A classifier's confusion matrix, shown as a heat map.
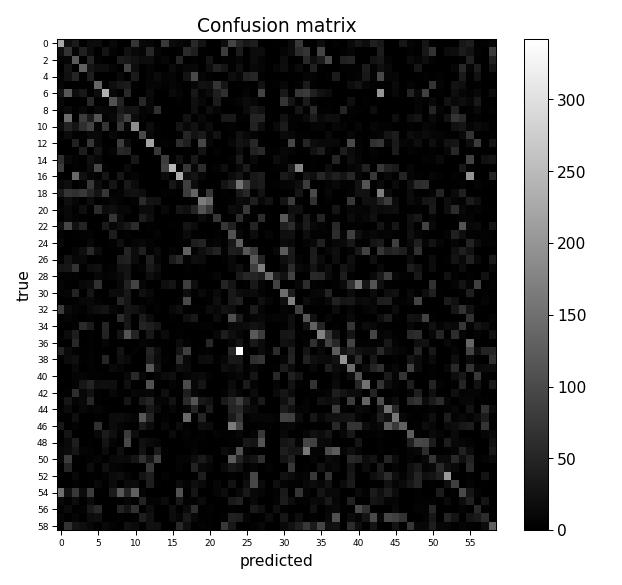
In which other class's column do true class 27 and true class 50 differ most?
23
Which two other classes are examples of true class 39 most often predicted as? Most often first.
12, 47
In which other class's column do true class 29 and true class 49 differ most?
40
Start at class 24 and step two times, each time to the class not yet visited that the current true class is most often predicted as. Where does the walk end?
17
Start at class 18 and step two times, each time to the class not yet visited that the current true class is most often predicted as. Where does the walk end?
41
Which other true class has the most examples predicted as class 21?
5
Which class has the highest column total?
24
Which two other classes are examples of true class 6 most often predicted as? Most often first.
43, 1
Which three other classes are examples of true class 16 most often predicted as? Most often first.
55, 2, 42
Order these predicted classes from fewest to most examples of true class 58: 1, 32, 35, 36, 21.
21, 36, 32, 1, 35
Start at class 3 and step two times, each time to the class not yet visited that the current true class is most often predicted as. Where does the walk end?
1
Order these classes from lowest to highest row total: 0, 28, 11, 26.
11, 26, 28, 0
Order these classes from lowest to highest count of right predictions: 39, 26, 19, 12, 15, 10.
26, 39, 19, 10, 12, 15
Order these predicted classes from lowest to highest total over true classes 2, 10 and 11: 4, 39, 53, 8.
53, 39, 8, 4
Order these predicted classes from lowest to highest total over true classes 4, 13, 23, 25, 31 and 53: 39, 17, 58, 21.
58, 21, 39, 17
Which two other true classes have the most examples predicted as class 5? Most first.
9, 15
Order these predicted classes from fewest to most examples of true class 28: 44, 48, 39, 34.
39, 48, 34, 44
